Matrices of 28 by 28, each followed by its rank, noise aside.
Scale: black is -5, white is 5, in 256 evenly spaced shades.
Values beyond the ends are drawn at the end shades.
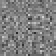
four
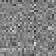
six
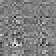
three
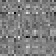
three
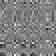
four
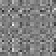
two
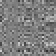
three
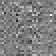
four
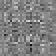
three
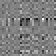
two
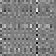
two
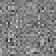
six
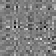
four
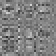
three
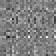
three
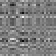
two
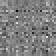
four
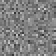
four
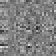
four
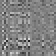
two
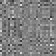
three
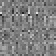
four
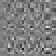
three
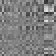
two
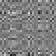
two
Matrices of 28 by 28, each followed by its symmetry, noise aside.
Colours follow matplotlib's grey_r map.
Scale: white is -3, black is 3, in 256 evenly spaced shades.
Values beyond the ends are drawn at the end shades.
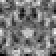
mirrored left to right.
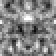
mirrored left to right.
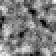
symmetric across the other diagonal.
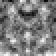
mirrored left to right.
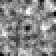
symmetric across the other diagonal.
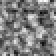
no symmetry.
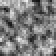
no symmetry.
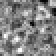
symmetric across the other diagonal.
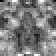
mirrored left to right.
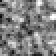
symmetric across the other diagonal.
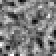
symmetric across the other diagonal.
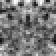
mirrored left to right.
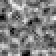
no symmetry.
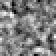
antisymmetric.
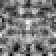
mirrored left to right.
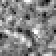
no symmetry.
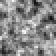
symmetric across the other diagonal.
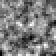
no symmetry.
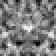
mirrored left to right.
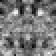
mirrored left to right.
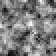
no symmetry.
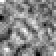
symmetric across the other diagonal.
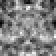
mirrored left to right.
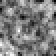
symmetric across the other diagonal.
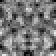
mirrored left to right.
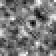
symmetric across the other diagonal.
